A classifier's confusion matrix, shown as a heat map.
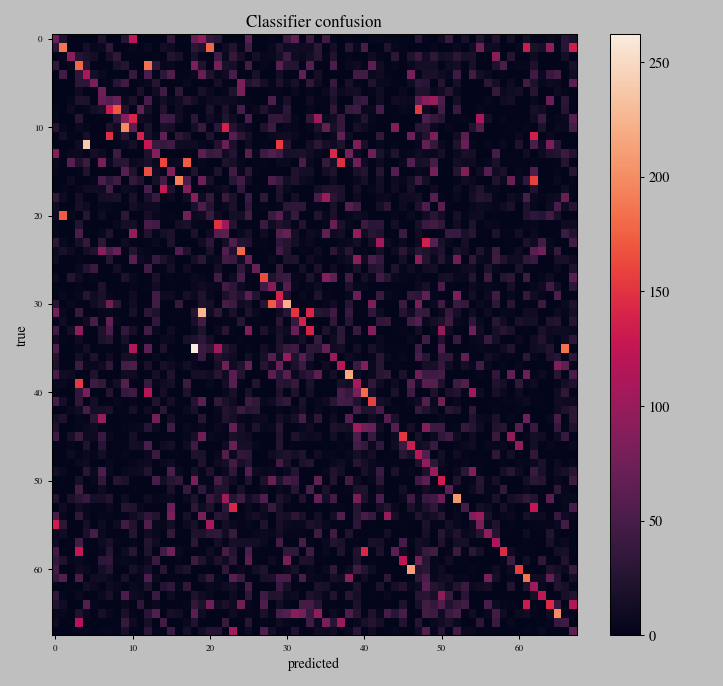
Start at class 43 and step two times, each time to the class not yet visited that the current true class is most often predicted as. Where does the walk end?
24
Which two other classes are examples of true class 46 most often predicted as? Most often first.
60, 23
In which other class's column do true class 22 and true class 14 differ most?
17
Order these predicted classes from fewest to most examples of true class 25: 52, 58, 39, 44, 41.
44, 58, 41, 52, 39
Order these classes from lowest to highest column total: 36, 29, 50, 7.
7, 36, 50, 29
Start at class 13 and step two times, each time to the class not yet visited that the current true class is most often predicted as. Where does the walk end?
30
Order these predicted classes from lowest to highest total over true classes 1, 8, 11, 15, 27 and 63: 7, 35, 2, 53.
2, 35, 53, 7
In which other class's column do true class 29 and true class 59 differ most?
45
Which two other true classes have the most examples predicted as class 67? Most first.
1, 64
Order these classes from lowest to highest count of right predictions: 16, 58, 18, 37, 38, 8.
18, 37, 58, 8, 16, 38
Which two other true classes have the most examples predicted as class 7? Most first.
11, 8
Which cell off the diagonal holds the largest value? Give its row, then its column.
35, 18
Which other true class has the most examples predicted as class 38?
61
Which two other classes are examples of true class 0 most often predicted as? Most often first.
10, 19
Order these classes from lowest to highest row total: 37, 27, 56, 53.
56, 53, 27, 37
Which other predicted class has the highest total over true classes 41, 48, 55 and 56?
0
